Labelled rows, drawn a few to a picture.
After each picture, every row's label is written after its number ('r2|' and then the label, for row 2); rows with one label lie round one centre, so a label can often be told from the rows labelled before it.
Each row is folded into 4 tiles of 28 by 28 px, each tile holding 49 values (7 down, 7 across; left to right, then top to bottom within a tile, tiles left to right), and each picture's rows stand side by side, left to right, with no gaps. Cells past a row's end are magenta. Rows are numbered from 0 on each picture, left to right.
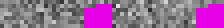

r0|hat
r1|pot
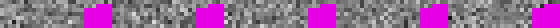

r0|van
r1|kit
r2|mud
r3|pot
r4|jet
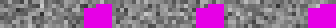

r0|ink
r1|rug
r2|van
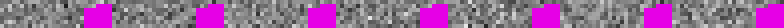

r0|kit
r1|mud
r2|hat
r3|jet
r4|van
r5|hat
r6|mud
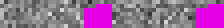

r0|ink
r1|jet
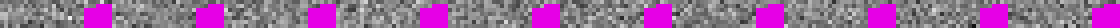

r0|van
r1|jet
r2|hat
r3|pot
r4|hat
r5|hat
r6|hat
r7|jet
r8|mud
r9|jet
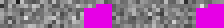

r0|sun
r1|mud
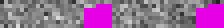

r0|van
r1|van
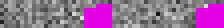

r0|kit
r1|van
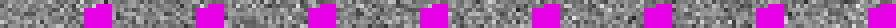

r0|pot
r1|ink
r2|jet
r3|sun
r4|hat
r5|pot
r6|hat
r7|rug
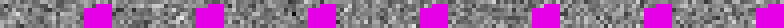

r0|jet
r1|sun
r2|van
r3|kit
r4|kit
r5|kit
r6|sun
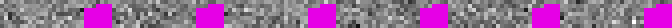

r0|sun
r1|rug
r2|kit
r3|van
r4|kit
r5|jet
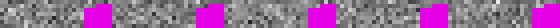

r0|kit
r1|hat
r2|van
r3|sun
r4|van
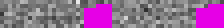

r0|kit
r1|sun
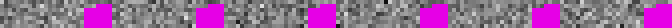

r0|ink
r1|pot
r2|sun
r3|pot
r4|hat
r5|sun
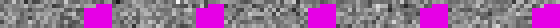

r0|sun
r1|ink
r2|mud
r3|hat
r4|pot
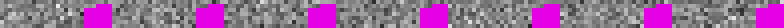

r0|pot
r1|jet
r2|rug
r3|sun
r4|kit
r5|mud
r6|van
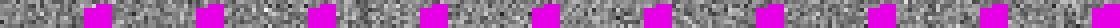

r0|van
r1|sun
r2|ink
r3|rug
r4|mud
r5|rug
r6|pot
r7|pot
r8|pot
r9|jet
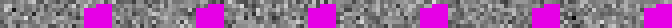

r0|van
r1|rug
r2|mud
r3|jet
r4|ink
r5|ink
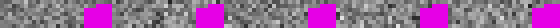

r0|pot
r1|van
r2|jet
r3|jet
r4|ink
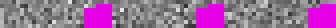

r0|mud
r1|van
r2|mud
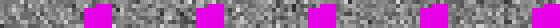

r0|hat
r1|kit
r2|hat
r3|mud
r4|ink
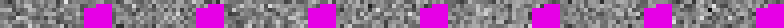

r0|ink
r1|van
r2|rug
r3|hat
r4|ink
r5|kit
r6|pot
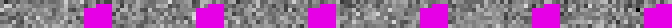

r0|ink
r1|kit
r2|mud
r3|rug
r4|ink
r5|kit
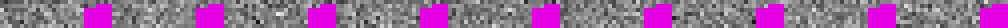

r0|ink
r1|ink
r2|pot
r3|van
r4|pot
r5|kit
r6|van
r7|mud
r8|hat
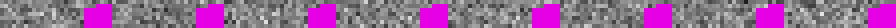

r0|van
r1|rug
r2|ink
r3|jet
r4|sun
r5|pot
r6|van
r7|mud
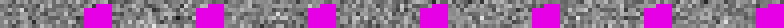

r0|mud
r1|kit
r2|van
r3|van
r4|rug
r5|kit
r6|ink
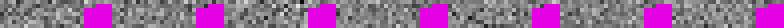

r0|kit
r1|hat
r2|sun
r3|jet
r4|rug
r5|mud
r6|pot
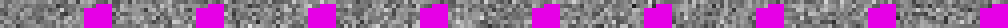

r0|sun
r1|kit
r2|mud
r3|hat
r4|rug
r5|jet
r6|van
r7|hat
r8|mud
